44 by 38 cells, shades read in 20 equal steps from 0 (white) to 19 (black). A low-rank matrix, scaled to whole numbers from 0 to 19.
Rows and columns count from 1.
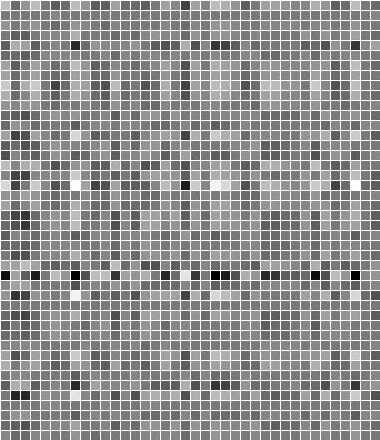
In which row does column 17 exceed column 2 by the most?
28
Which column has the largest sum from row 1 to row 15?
19
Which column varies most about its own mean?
8
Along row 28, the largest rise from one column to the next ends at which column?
20
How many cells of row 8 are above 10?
9
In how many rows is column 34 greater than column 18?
24
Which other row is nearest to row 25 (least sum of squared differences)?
6
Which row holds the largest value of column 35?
27
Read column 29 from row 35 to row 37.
9 9 9
